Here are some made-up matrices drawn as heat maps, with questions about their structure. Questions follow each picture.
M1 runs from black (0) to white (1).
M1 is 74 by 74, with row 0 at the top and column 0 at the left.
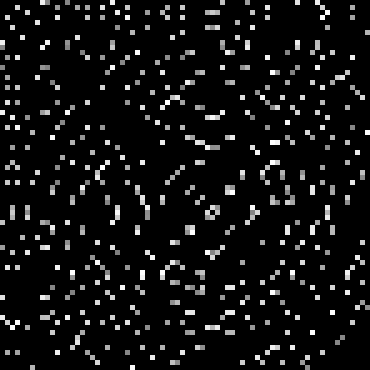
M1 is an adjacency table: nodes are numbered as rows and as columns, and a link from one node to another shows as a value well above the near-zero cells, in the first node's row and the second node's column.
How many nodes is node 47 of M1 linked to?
2
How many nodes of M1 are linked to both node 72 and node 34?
6
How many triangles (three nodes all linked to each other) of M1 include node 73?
2
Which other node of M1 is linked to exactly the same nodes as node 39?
node 55
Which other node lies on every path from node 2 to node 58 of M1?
node 32
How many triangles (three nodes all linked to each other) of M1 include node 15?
1
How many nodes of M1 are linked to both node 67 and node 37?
0
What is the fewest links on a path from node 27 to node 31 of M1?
3
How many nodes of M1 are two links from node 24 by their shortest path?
10
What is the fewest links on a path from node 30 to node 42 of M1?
2
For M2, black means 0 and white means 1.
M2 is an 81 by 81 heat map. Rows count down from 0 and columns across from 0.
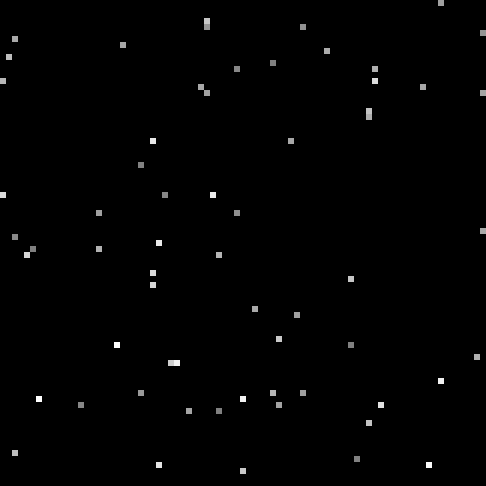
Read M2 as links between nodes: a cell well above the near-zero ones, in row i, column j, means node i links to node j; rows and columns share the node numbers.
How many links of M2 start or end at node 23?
4
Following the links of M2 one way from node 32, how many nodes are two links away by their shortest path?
4
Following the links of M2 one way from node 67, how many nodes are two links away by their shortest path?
4
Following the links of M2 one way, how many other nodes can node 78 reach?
2
